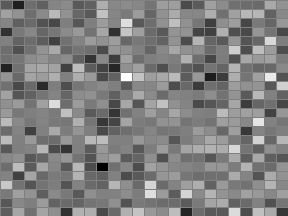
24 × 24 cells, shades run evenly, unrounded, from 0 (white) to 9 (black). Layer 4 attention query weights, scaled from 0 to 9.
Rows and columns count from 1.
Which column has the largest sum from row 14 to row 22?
9
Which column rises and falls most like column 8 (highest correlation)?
12
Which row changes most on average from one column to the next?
24
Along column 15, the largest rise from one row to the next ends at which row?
10
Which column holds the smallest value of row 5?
23
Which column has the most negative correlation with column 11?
18
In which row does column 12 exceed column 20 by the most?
17
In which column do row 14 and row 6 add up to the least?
22
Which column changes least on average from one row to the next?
13
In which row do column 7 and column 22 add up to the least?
14
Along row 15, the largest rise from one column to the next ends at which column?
21
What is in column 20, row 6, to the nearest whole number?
2
